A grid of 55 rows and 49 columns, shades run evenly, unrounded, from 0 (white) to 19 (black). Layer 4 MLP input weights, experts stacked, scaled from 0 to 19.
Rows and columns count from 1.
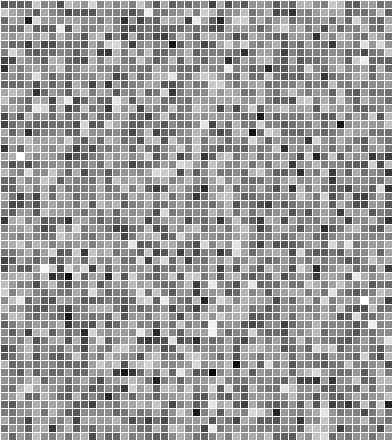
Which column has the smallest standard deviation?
13
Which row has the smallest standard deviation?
30
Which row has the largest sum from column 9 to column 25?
43
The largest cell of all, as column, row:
27, 47
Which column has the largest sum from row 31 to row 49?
9
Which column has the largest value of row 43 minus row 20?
19
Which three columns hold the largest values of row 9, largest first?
34, 1, 36
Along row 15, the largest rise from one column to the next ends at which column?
48
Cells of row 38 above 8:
25
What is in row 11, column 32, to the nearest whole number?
7
